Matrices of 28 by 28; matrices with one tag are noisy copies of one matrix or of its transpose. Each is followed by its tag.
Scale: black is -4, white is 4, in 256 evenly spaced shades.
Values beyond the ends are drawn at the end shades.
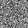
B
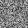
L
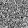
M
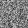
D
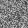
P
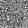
M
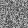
B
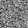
P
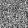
L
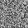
L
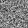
B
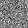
B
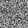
B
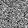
L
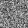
B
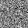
B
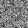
P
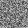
M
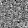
M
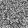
M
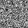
P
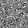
D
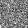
L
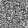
M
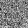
M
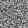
B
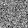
L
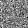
D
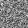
D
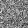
D
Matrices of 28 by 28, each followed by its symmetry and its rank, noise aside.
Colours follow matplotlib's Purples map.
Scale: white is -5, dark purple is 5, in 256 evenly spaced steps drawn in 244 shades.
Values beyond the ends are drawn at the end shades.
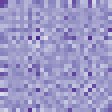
symmetric, rank four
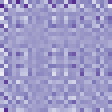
antisymmetric, rank two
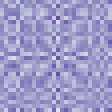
no symmetry, rank two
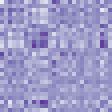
symmetric, rank three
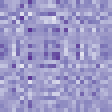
no symmetry, rank three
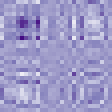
symmetric, rank two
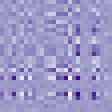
no symmetry, rank two
